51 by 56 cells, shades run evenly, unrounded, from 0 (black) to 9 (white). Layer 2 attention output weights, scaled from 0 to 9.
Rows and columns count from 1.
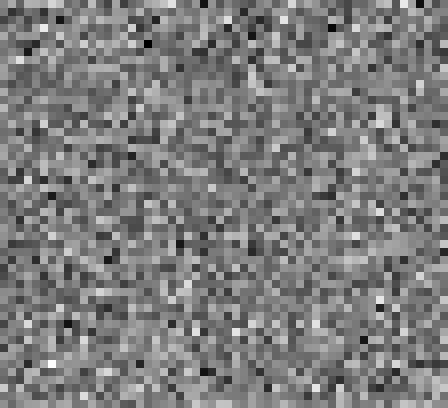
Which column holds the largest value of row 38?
48
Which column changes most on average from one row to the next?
6
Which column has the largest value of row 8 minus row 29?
3
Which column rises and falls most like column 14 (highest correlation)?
13
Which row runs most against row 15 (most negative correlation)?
39
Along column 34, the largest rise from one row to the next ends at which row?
12
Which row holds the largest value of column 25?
42
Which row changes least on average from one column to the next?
10
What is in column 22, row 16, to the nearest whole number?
7
